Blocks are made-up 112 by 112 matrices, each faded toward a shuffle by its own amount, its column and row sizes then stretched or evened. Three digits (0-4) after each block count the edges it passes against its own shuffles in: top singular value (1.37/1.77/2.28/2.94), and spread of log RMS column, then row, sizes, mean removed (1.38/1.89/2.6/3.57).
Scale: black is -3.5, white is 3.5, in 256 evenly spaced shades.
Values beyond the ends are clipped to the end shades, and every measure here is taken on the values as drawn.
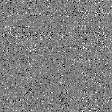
2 2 3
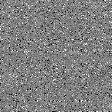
1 2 2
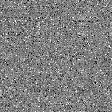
2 0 1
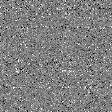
1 1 2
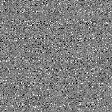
2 0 3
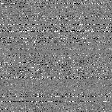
1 1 4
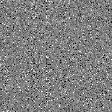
2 2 0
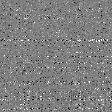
1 1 3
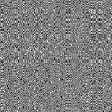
4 3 0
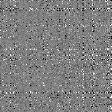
3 3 3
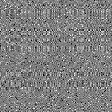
4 1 2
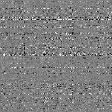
2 2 4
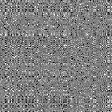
4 2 2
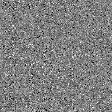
1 2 1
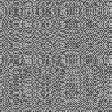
4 2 1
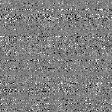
1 2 4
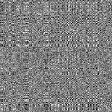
4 3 3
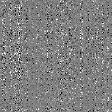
2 4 2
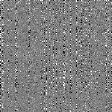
2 4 2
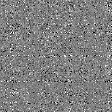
0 3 3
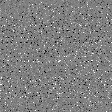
0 0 2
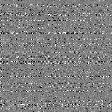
3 1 4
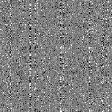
3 3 0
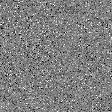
0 0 1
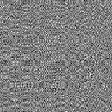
4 0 1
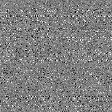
2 1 3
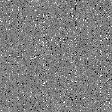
0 3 1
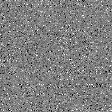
0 1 2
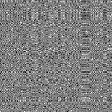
4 0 3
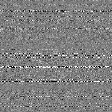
3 0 4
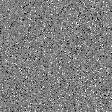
1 1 0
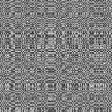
4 1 4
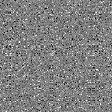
3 1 2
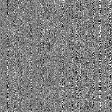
2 4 0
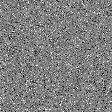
1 0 0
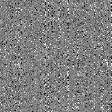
3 3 0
